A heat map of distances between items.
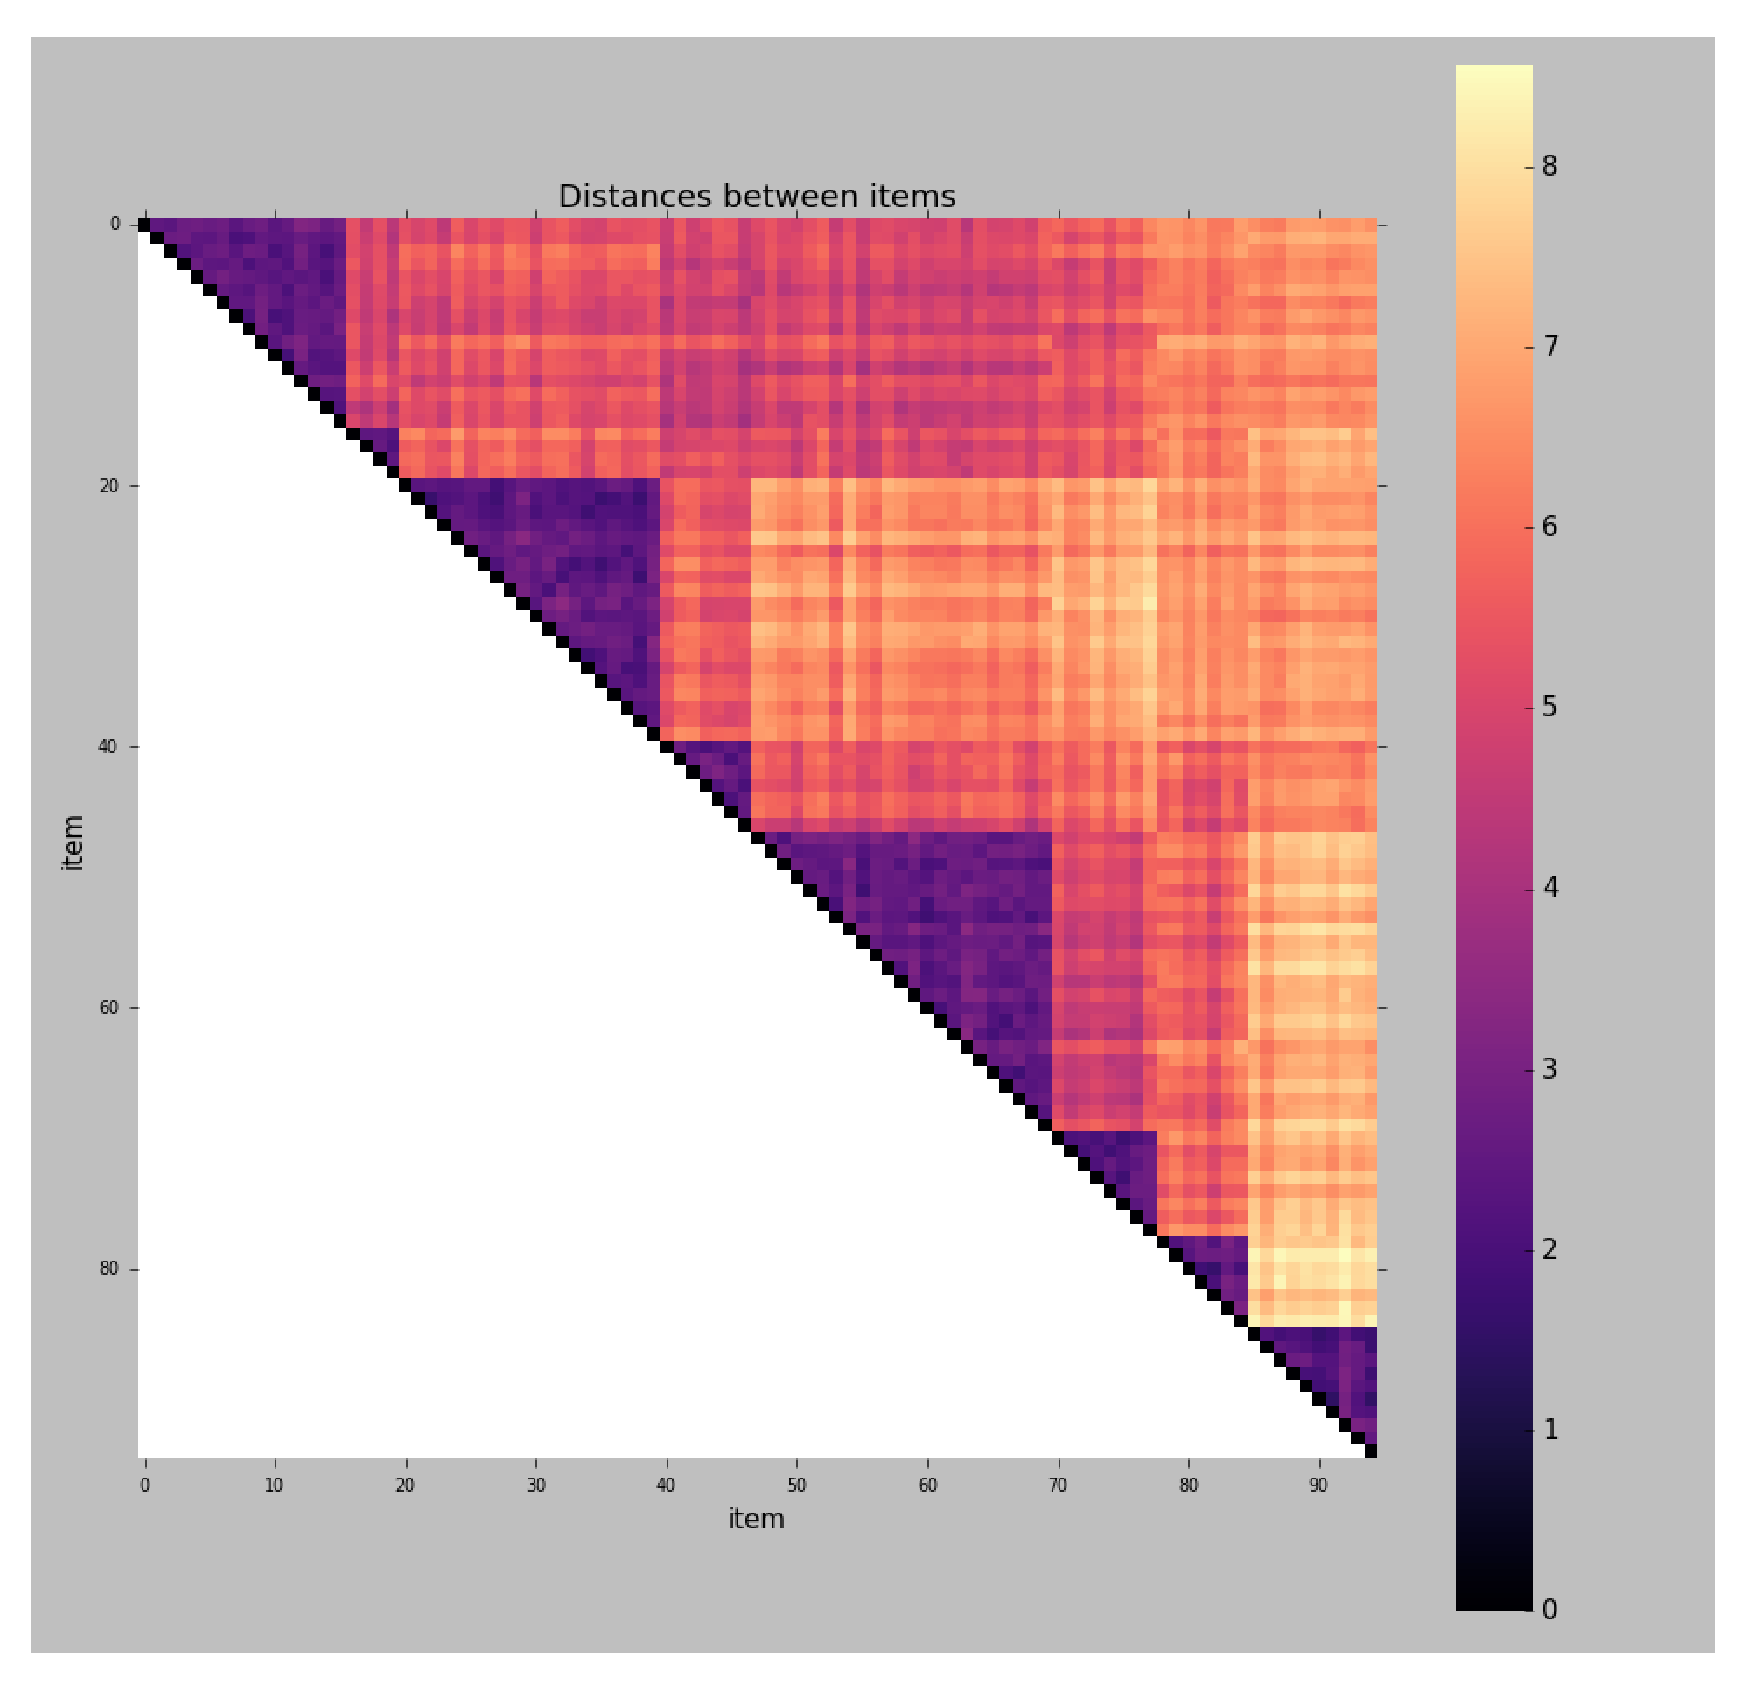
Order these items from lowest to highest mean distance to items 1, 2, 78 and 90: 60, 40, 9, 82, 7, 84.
7, 9, 40, 82, 60, 84
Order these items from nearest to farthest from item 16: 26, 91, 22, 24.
22, 26, 24, 91
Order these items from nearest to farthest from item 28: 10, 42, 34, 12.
34, 12, 10, 42
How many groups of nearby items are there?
8
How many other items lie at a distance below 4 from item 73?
7
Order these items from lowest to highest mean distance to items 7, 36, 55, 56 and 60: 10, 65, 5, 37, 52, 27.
65, 52, 5, 10, 37, 27
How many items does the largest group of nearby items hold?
23
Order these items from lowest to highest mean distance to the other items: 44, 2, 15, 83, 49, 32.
15, 49, 2, 44, 32, 83
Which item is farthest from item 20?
77
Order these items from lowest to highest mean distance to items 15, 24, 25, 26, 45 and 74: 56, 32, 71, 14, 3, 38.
38, 32, 14, 3, 71, 56
